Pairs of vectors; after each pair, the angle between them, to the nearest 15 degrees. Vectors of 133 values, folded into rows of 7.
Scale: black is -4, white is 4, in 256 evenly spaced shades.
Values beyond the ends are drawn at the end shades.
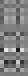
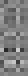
165 degrees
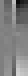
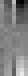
15 degrees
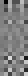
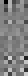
15 degrees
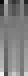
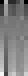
15 degrees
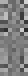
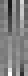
105 degrees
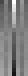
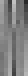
45 degrees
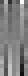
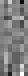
135 degrees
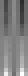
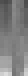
45 degrees
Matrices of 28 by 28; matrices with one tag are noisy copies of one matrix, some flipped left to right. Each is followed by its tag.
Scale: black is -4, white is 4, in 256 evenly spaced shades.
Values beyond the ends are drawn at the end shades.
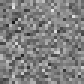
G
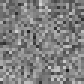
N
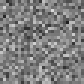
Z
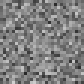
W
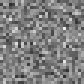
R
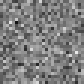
W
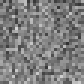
N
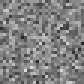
W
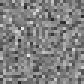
R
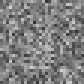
W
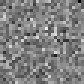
G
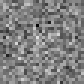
W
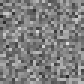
R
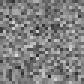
Z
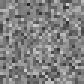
W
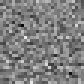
G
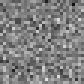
Z
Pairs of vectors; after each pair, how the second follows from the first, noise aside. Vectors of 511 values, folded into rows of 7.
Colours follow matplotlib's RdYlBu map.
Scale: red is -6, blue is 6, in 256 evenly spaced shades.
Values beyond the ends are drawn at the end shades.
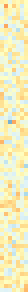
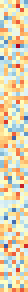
wrapped around, negated, scaled up.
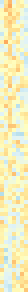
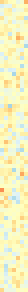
wrapped around, partly zeroed.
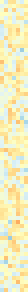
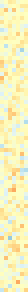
partly zeroed.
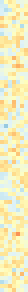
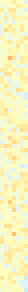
reversed, shrunk.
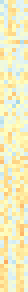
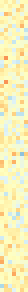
wrapped around, partly zeroed.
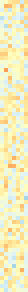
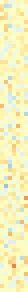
negated, partly zeroed.
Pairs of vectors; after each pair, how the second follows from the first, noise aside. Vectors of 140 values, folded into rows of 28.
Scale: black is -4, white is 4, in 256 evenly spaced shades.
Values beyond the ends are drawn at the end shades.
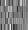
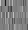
negated, partly zeroed.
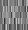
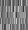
reversed.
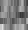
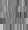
partly zeroed.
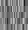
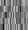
reversed.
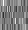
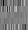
negated, partly zeroed.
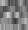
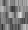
reversed.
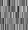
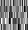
reversed, scaled up.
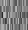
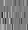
partly zeroed.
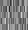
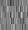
partly zeroed.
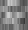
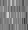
partly zeroed.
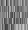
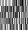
reversed, scaled up.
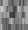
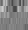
partly zeroed.
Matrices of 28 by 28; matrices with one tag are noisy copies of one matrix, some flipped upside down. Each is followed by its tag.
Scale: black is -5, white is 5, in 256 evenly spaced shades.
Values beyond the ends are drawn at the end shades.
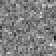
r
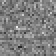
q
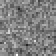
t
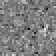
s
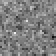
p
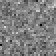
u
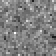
p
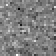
t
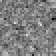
p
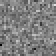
u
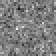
q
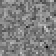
s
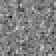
q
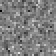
u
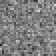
u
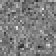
q
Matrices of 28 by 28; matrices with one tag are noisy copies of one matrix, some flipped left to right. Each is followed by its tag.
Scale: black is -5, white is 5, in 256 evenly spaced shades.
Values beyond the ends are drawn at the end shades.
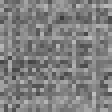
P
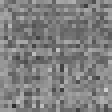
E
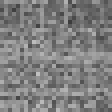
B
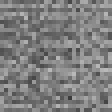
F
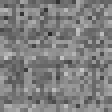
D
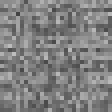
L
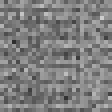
F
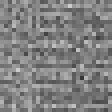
F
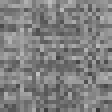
L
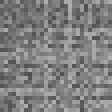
B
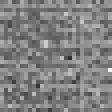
F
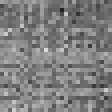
B
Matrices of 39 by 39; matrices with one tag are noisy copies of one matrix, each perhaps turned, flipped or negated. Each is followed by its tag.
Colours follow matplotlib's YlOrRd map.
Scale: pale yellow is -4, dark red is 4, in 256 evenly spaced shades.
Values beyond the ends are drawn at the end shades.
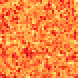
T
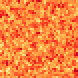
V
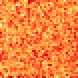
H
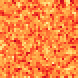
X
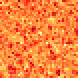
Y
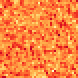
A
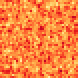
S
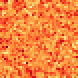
X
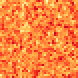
T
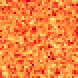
Y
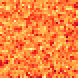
V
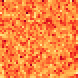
T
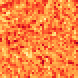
T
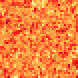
A
